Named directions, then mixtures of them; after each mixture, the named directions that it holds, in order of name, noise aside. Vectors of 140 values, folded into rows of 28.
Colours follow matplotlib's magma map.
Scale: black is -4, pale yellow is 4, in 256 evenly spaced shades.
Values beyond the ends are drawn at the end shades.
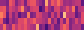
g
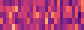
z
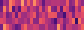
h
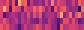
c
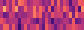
c, h, z.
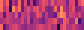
c, h.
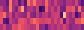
c, g.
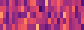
g.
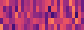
h, z.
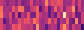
g, h.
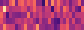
c, g, h.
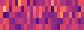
c.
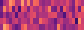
h.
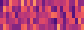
h.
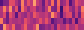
g, h, z.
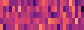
h, z.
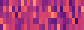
h, z.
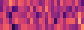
h, z.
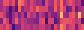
c, z.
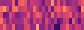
c, g, z.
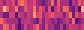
c, h, z.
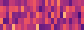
g, z.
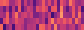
g, h, z.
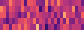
g.
